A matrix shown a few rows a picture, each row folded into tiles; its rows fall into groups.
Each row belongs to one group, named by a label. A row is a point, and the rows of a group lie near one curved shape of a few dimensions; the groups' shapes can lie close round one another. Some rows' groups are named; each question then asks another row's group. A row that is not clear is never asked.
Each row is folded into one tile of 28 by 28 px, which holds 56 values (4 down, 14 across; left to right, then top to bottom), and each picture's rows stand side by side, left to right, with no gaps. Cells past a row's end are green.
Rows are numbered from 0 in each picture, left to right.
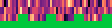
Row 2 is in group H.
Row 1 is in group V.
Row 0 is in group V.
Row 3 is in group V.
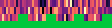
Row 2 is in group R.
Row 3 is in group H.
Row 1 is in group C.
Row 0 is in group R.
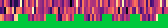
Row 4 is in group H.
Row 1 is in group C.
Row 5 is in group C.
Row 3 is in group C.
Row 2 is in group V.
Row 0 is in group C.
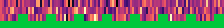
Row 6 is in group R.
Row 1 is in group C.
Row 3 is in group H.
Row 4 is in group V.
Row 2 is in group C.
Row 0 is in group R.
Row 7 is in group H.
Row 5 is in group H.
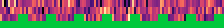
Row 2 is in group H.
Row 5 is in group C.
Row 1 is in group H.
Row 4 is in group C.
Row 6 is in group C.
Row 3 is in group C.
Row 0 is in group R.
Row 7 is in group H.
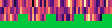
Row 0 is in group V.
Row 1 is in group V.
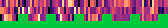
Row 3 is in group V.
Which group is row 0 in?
H
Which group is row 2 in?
H
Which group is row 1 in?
H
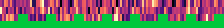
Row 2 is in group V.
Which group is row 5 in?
H
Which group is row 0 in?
H
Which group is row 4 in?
V
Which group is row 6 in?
V
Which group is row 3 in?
C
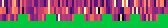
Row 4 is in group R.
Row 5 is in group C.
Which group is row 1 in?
C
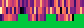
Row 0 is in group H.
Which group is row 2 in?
C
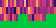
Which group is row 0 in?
H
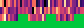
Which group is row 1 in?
C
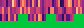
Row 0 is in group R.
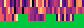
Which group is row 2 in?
R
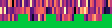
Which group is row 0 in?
C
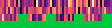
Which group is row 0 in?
R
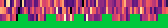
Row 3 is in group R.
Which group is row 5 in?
C
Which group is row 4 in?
H
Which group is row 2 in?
C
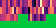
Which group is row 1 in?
R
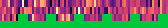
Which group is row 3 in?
H
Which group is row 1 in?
H
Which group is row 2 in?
H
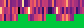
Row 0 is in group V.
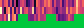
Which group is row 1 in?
C
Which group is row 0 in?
C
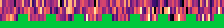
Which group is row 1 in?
R
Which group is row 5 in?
C
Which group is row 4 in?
C
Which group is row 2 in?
R
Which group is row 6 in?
V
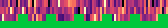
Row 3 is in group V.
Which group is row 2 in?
H
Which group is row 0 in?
R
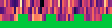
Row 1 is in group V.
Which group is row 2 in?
H
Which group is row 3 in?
C
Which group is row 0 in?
C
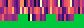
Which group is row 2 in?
R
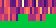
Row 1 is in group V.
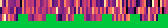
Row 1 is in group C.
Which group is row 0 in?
V
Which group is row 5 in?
R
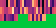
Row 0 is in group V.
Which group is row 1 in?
C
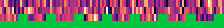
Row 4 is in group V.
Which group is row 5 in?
C
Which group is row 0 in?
C
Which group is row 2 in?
C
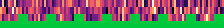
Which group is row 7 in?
H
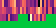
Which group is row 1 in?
R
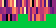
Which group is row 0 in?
R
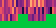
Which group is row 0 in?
R
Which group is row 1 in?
H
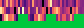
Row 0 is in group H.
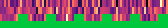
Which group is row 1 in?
R
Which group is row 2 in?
H
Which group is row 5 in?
C
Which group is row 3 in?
R
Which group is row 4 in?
V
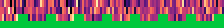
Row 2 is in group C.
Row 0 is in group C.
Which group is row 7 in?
R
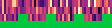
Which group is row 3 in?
H
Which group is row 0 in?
H
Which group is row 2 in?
H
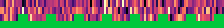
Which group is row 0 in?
H
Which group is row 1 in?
R
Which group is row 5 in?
V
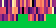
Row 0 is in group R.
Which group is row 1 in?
R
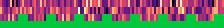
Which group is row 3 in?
H
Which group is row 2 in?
H
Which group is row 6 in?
R
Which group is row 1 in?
C
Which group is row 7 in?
C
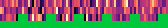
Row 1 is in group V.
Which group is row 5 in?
H
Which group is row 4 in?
R
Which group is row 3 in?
R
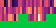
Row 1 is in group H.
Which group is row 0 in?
V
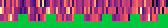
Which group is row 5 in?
C
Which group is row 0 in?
H
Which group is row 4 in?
C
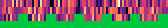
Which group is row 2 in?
H
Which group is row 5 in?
R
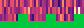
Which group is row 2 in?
H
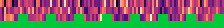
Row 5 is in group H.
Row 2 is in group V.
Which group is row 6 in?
C
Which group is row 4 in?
R
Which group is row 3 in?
C
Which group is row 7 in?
V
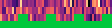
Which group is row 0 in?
C
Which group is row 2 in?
R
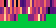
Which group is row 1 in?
H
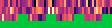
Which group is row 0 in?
R
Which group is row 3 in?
R
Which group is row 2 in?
V
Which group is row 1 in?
V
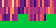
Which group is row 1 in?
C
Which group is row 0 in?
H
